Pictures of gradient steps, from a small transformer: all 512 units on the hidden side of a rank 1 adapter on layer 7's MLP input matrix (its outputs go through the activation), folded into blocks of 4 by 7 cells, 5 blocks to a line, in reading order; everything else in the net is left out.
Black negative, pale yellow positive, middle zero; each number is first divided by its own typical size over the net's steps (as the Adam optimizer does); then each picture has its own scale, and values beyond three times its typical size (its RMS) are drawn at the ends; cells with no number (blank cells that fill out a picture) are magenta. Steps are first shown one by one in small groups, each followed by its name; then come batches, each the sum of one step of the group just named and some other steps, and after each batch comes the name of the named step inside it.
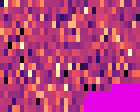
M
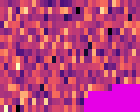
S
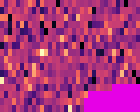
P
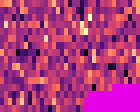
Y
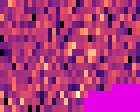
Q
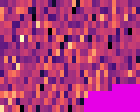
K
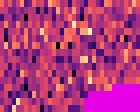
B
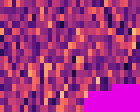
Q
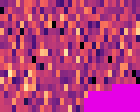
P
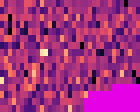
P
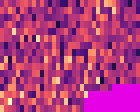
K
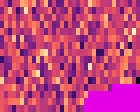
P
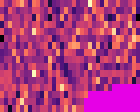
Q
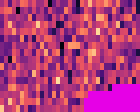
Q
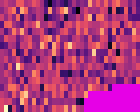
S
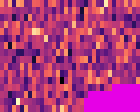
B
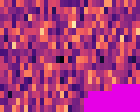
B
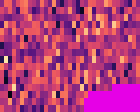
Y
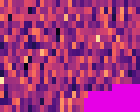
P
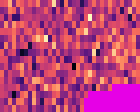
Y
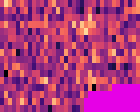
Y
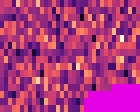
Y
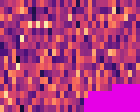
K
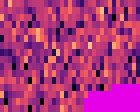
Q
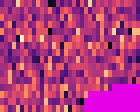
K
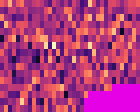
Y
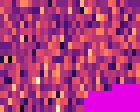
K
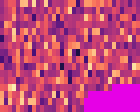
Q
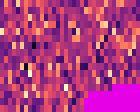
M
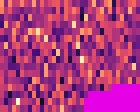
B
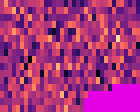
M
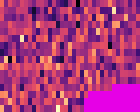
K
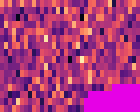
B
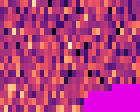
S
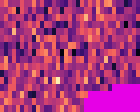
P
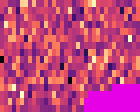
Y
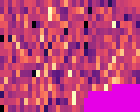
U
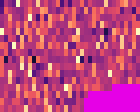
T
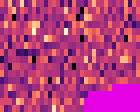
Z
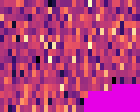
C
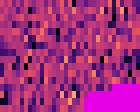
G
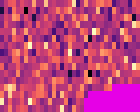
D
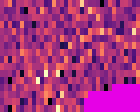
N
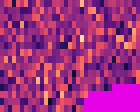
N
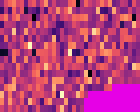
D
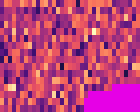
D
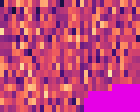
T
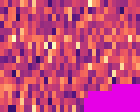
C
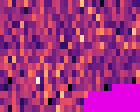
N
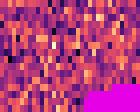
C
